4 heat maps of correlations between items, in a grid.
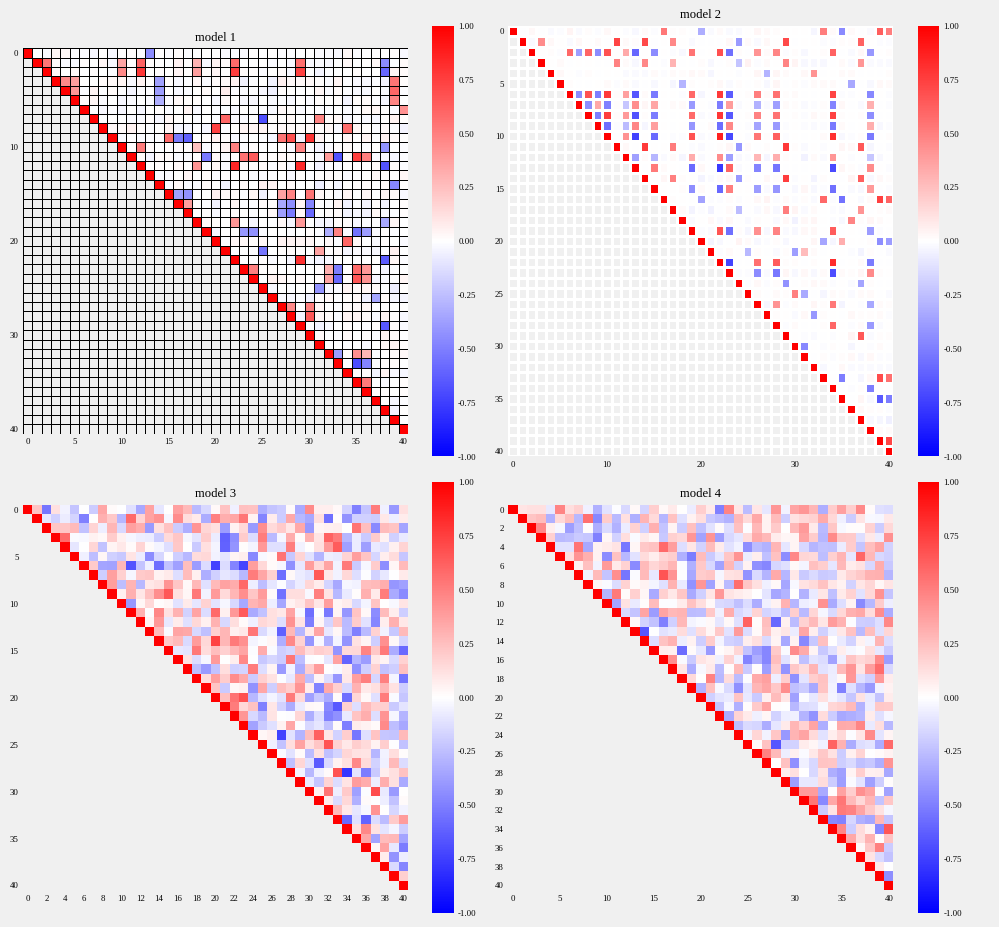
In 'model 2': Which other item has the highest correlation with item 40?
39
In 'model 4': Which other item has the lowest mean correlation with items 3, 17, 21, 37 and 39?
22
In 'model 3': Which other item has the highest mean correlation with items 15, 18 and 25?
9
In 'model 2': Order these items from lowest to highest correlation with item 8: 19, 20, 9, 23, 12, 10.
23, 9, 20, 12, 19, 10
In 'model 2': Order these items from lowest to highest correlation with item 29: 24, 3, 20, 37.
24, 20, 3, 37
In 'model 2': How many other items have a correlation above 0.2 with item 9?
5
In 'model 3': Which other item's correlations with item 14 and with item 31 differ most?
20
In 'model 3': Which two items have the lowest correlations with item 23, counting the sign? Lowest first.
6, 34
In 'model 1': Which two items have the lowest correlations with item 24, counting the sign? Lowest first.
33, 19
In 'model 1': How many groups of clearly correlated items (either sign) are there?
9
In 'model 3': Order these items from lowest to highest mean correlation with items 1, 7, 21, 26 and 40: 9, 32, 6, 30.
32, 30, 6, 9
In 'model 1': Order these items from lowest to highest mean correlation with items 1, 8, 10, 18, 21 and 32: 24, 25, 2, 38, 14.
38, 25, 14, 24, 2
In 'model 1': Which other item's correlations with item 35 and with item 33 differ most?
11
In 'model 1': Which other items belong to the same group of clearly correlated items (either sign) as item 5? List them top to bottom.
3, 4, 14, 39
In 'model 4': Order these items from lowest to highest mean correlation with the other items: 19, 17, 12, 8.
19, 12, 8, 17
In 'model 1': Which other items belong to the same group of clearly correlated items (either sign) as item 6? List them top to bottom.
40
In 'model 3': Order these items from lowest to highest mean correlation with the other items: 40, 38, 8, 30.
40, 30, 8, 38
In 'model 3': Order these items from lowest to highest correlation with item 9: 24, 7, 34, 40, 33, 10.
40, 33, 34, 10, 24, 7
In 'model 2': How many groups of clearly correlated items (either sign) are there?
6
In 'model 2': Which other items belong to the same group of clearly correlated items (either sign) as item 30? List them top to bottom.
21, 25, 31
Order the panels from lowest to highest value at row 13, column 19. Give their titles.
model 2, model 3, model 4, model 1
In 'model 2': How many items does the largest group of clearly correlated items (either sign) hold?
16
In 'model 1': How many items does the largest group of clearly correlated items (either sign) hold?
8
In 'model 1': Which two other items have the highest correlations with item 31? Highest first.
7, 21
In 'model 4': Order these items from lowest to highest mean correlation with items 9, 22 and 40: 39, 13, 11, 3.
3, 39, 11, 13
